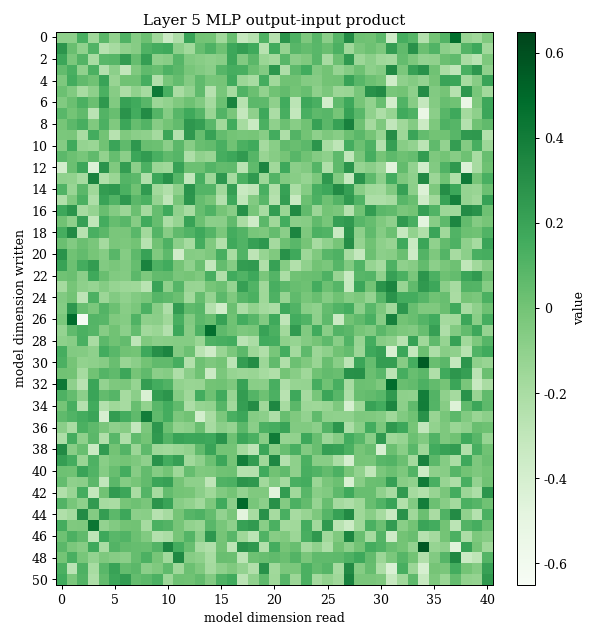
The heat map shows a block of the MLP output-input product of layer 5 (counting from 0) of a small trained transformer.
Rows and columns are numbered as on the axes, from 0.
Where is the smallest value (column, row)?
2, 26
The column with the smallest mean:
14
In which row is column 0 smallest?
12
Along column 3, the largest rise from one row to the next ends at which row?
13
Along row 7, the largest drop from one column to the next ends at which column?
34
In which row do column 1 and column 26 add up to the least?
49
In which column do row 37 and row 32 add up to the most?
20
